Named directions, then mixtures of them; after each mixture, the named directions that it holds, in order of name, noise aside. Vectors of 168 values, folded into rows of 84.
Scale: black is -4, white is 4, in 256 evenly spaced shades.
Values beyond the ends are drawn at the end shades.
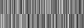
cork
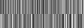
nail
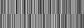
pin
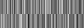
cork.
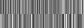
nail.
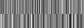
cork, nail.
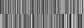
nail.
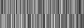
cork, pin.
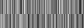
cork.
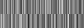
cork.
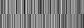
pin.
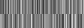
nail.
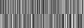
nail.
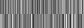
nail.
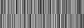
pin.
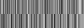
cork, pin.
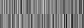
cork, nail.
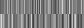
cork, nail.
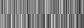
cork, pin.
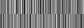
cork, pin.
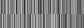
pin.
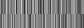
pin.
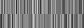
nail, pin.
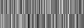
cork.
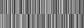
cork.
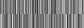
nail, pin.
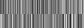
nail.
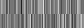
nail, pin.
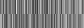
nail, pin.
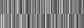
cork.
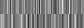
cork, nail.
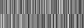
cork.
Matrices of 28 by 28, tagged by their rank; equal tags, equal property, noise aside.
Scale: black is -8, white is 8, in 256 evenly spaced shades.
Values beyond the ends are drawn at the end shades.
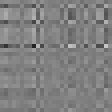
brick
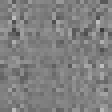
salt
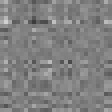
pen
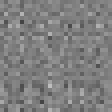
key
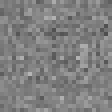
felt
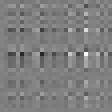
brick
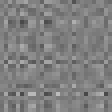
pen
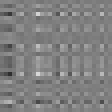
brick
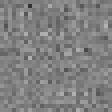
felt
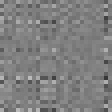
pen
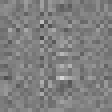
key
